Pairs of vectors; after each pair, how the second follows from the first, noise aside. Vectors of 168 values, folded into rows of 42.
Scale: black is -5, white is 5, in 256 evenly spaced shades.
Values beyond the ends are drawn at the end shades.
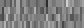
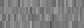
wrapped around, negated, shrunk.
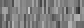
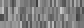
wrapped around, negated.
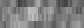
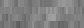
reversed, shrunk.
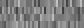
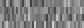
wrapped around, negated.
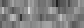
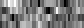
wrapped around, negated, scaled up.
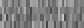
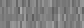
reversed, shrunk.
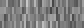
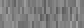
wrapped around, negated, shrunk.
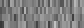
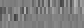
partly zeroed.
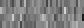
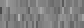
reversed, shrunk.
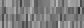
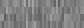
wrapped around, negated, shrunk.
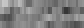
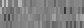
partly zeroed.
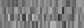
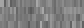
wrapped around, negated, shrunk.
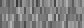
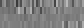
partly zeroed.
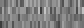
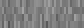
wrapped around, negated, shrunk.
